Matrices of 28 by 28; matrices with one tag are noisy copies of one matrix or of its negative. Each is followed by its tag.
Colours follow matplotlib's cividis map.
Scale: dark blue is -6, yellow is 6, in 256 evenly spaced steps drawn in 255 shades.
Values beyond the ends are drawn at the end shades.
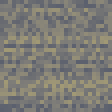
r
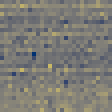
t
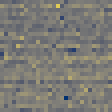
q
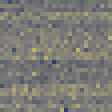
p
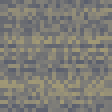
r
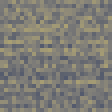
q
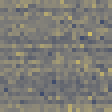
r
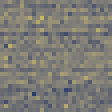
t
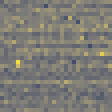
q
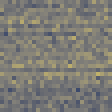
t
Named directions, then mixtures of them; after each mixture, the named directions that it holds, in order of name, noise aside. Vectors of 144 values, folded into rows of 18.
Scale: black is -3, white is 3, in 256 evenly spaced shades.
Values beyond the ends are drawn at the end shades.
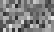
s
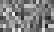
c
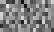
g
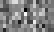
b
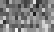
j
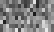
j.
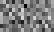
c, g.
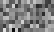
s.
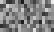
g.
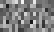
b, g, s.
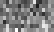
j.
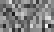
c.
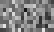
b, c.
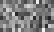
c.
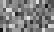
c, s.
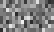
c, s.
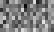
b, g, j.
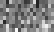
j.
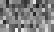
j.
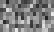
c, j.
